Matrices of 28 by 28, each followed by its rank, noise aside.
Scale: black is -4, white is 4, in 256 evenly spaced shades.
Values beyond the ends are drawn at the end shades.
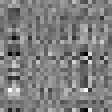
three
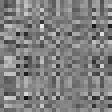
two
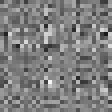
four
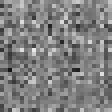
six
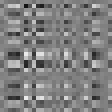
one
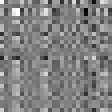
two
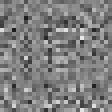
four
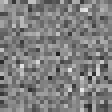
six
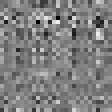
three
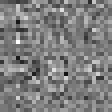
four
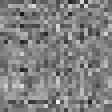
six
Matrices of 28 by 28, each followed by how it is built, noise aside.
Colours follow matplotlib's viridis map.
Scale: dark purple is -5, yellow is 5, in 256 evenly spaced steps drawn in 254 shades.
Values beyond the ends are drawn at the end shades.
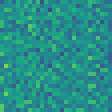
repeating rows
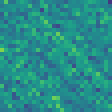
Toeplitz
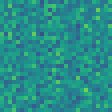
repeating rows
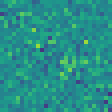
block diagonal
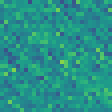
Toeplitz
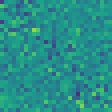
block diagonal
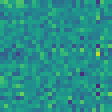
low rank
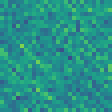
Toeplitz
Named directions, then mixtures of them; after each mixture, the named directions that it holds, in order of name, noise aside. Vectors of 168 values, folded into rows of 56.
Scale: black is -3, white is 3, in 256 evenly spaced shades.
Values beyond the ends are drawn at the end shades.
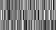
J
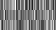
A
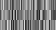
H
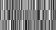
H, J.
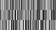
H.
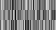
A, H.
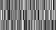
J.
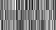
A.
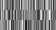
H, J.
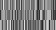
A, H.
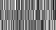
A, H.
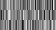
J.
